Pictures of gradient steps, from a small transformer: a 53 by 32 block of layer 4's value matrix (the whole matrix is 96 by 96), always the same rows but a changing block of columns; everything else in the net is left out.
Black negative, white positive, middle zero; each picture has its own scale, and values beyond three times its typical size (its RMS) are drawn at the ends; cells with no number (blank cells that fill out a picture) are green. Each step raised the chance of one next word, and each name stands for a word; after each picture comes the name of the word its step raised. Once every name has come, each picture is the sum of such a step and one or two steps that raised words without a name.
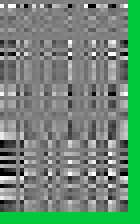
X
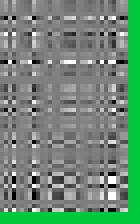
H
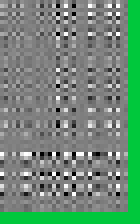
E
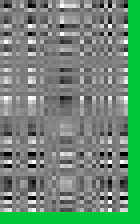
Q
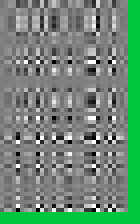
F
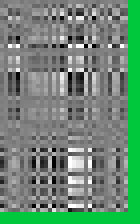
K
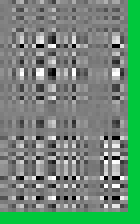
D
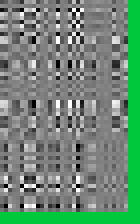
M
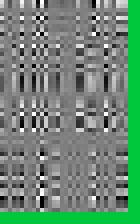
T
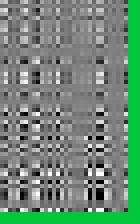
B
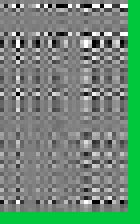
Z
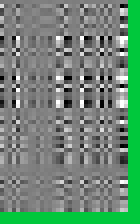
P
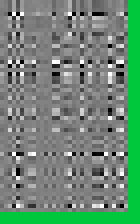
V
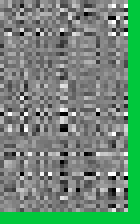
E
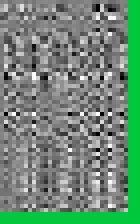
K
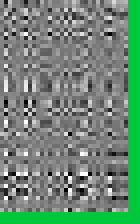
T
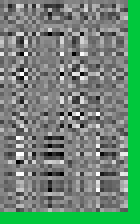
E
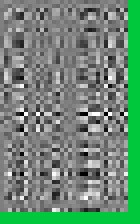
B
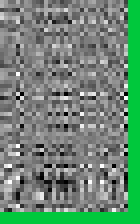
B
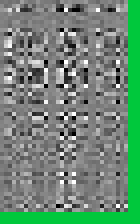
F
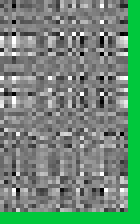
P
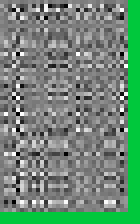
Z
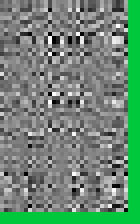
M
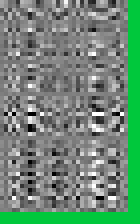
T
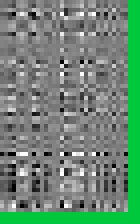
V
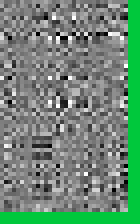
P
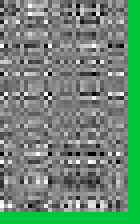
V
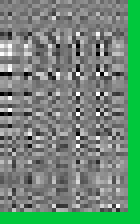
K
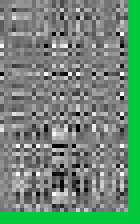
B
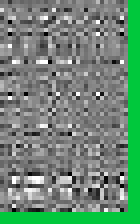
H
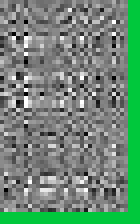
P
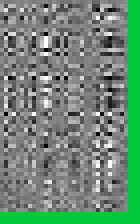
P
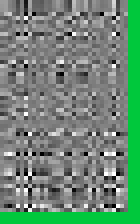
V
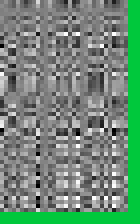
T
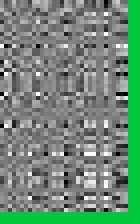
T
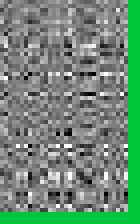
B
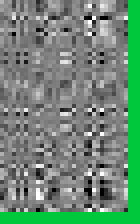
B
